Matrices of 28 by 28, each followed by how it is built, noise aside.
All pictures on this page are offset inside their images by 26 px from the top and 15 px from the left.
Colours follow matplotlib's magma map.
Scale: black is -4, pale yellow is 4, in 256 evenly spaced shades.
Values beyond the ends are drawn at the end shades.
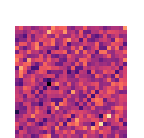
Hankel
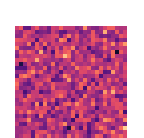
noise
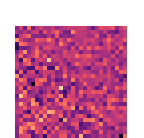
lower triangular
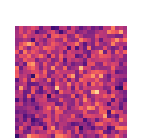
smooth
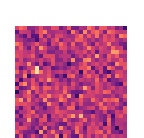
Toeplitz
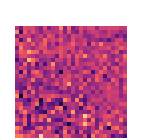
lower triangular
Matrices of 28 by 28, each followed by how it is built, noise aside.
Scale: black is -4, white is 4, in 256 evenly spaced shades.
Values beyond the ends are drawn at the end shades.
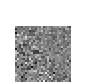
lower triangular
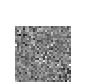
block diagonal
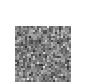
noise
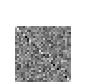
diagonal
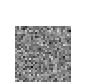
noise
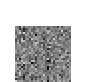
uneven columns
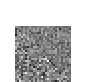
lower triangular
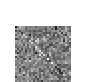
diagonal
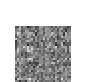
blocks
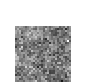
smooth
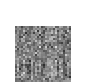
blocks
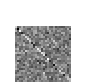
diagonal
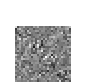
block diagonal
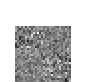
block diagonal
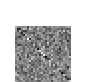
diagonal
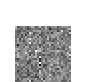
uneven columns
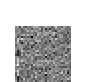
uneven columns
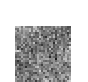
smooth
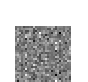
uneven columns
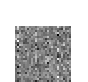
uneven columns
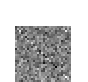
diagonal
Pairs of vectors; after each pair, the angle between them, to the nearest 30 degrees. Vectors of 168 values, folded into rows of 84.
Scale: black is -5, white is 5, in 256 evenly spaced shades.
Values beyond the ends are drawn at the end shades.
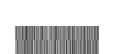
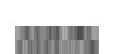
90 degrees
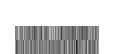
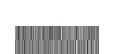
150 degrees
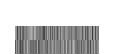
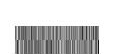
90 degrees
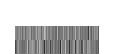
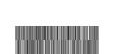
150 degrees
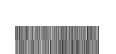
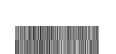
150 degrees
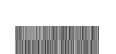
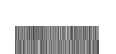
120 degrees
